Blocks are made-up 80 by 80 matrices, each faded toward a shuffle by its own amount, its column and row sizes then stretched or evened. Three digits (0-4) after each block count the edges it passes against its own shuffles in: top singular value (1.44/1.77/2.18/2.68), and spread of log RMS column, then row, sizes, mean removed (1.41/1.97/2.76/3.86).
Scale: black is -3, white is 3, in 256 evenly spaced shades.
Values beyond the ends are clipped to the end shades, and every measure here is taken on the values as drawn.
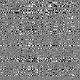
3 2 4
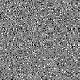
3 0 1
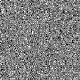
2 1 0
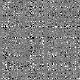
0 3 3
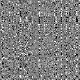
3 3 1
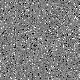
1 1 0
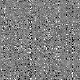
1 3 2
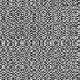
4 3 1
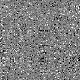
2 1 1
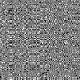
4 1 2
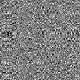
3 1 1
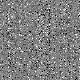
0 2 1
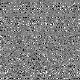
1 1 3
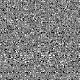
2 1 2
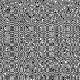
4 0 0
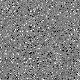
1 1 1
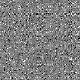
3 2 1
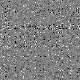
0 2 2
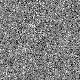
0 0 0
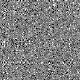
2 2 1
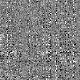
2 3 2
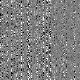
2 4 0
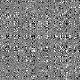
3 3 3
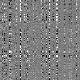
4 4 2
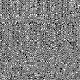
3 0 1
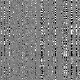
4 4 1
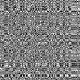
4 0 3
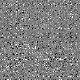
1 2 3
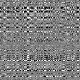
4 2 4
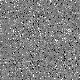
1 1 0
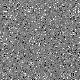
1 1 0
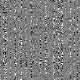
0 4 1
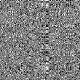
3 1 1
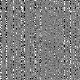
3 4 1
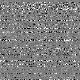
1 1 4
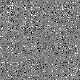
1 2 3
